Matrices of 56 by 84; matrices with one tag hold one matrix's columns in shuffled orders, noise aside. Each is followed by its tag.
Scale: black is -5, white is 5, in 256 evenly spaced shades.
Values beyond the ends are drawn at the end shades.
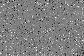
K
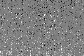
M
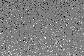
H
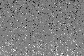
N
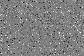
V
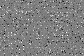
V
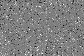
K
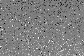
H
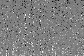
M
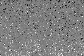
N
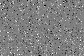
K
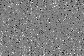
K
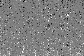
M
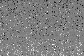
N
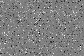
V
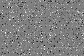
V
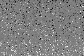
N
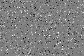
V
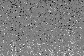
N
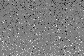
H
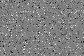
V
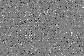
V
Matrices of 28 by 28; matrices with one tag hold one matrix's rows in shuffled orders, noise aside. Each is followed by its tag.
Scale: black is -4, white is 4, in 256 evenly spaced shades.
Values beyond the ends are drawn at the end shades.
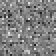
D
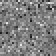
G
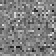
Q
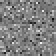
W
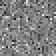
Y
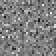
Y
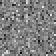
Y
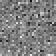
G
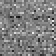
Q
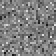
Y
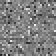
D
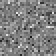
G
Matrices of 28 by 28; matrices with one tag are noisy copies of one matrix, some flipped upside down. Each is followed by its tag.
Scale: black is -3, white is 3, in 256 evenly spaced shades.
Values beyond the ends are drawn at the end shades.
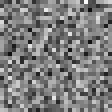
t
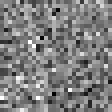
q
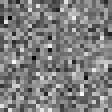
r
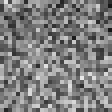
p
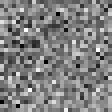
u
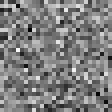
u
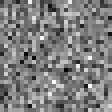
r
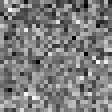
p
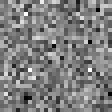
r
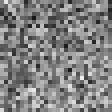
p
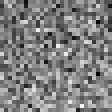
p
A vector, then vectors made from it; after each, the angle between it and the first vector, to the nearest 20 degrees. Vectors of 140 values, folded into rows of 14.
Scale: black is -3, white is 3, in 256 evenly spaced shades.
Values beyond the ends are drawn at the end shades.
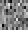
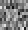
100 degrees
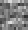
120 degrees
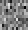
20 degrees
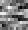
80 degrees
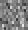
120 degrees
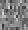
40 degrees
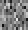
20 degrees
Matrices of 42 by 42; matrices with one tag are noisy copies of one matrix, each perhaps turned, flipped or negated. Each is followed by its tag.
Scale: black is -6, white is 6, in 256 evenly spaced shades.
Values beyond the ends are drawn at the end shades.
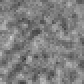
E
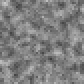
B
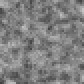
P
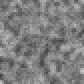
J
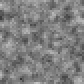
B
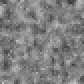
P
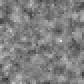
B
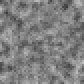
B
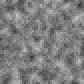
B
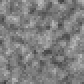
E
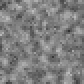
B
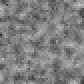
P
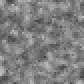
P
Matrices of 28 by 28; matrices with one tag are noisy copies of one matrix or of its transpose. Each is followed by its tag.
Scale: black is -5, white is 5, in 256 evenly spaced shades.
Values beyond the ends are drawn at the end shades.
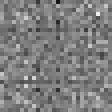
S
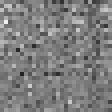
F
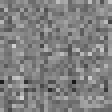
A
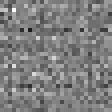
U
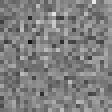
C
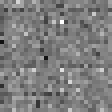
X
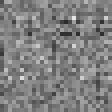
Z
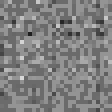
Z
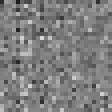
C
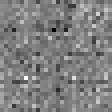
S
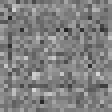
U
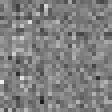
C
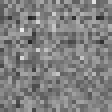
C
